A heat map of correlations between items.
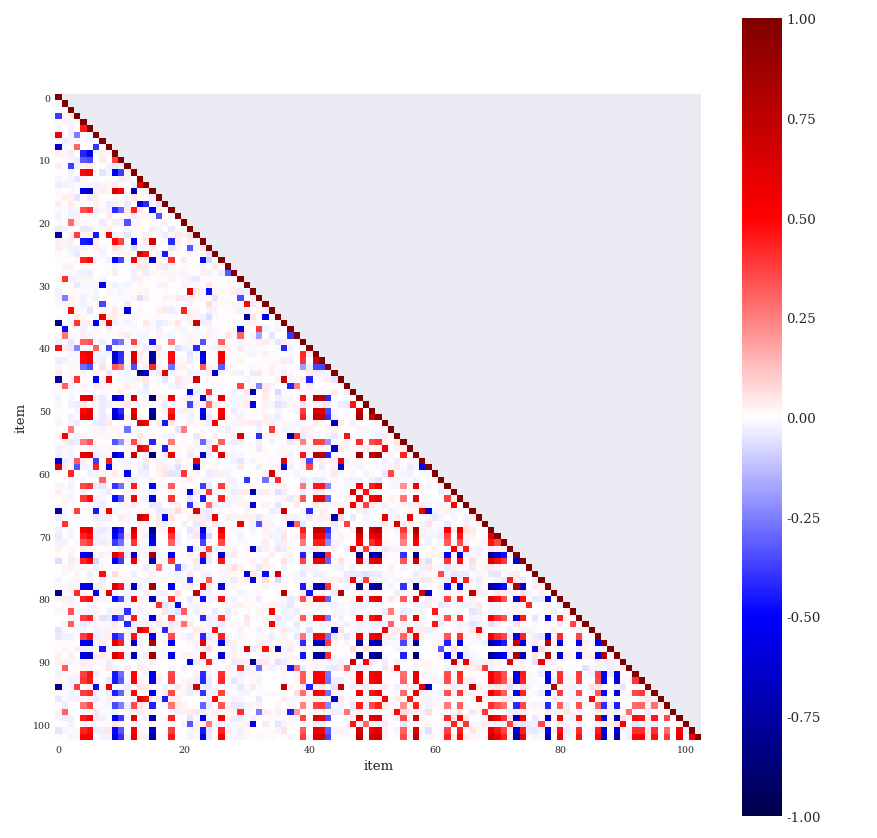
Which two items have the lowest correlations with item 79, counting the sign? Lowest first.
0, 59
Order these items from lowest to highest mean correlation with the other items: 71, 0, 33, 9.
9, 0, 33, 71
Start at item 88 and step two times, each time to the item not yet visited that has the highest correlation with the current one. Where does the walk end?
33
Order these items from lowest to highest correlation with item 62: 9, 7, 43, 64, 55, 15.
15, 9, 43, 7, 55, 64
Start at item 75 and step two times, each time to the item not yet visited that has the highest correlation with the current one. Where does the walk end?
16
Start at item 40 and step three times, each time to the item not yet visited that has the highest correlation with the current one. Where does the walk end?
6
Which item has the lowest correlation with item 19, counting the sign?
81
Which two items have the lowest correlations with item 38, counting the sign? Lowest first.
37, 32
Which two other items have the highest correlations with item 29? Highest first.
54, 68
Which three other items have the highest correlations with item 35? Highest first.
76, 7, 61
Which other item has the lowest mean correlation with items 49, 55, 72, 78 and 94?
31
